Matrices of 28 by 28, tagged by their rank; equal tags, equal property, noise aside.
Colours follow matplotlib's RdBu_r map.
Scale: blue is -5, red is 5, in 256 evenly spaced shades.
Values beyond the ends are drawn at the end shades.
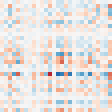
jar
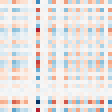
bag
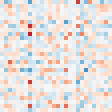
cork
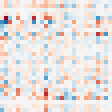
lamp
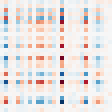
bag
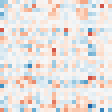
cork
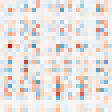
lamp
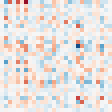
cork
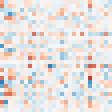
cork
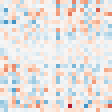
cork
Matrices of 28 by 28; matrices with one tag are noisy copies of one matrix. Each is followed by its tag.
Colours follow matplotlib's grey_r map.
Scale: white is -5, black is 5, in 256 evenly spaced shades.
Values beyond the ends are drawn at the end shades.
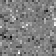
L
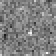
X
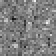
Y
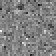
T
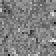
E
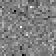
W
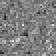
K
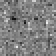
Y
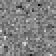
T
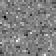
K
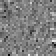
E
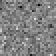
T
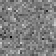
L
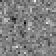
Y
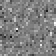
L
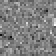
L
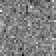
W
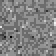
L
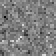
K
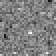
X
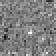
X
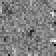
E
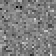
T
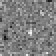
X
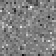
W
